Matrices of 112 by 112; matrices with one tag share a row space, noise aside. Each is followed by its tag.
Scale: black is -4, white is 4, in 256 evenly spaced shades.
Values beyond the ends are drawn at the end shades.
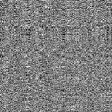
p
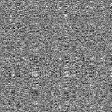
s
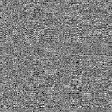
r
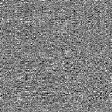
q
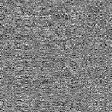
q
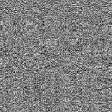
r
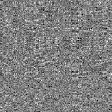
r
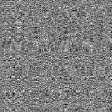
s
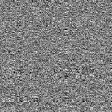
s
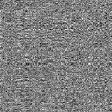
q
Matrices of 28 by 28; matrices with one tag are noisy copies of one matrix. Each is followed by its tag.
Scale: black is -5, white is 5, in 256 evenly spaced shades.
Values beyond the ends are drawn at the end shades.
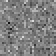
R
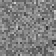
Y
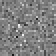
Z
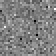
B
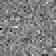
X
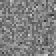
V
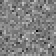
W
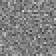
Y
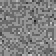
B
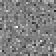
X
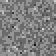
R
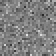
X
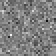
R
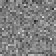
B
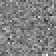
V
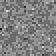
X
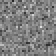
Y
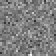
B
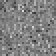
W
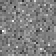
W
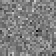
W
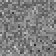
R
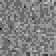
X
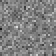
X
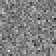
R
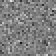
V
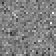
Z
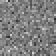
R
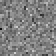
X
